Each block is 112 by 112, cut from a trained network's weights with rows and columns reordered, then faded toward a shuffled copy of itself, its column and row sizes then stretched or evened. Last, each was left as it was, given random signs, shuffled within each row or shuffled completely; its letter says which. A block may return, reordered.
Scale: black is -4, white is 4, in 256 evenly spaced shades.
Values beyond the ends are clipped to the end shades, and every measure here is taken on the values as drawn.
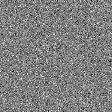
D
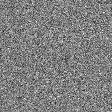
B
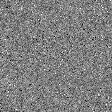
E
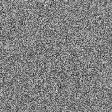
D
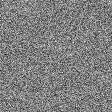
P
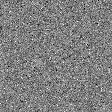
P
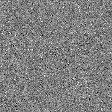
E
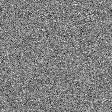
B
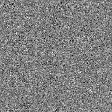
D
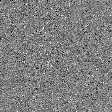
E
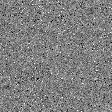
E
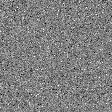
B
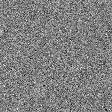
B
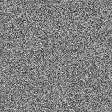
D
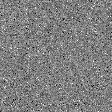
E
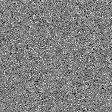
E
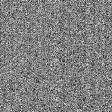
D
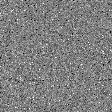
E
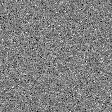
P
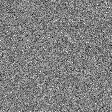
B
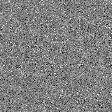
E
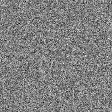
E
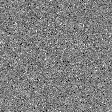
B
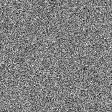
P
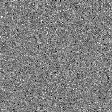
D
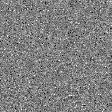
D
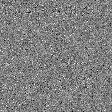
B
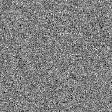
D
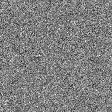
B
